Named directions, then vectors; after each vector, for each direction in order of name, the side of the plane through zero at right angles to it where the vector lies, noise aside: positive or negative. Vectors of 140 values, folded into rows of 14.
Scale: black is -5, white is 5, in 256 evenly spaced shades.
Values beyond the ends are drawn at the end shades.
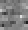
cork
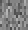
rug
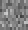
negative, positive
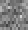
positive, positive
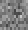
positive, positive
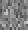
negative, positive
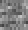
positive, positive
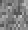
positive, positive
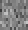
negative, positive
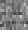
positive, positive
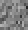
negative, negative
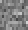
negative, negative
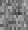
positive, positive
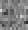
positive, negative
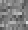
negative, negative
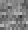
negative, negative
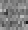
positive, negative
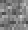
positive, positive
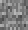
negative, negative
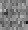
positive, negative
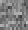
negative, negative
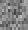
positive, positive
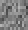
negative, negative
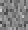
positive, negative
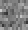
positive, negative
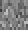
negative, positive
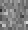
negative, positive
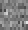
negative, positive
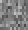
negative, negative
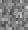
positive, negative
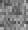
positive, positive
